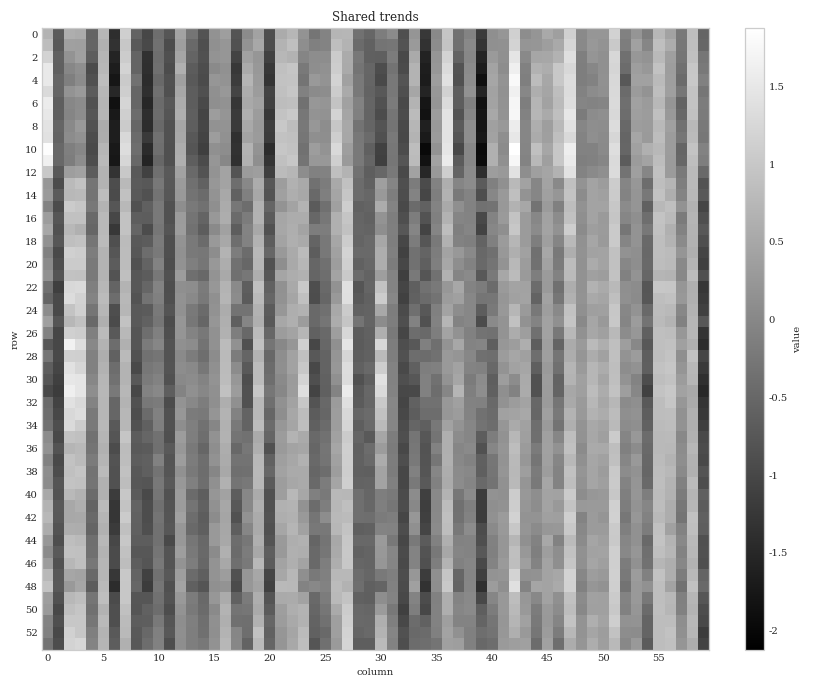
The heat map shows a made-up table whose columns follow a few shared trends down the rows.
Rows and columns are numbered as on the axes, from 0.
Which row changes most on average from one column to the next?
10
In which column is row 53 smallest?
59
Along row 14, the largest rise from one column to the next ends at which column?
7
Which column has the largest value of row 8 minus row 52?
0
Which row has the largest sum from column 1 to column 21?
31
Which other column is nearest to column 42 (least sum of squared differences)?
47
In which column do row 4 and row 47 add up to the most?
42
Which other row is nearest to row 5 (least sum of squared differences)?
2
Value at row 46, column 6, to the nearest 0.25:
-1
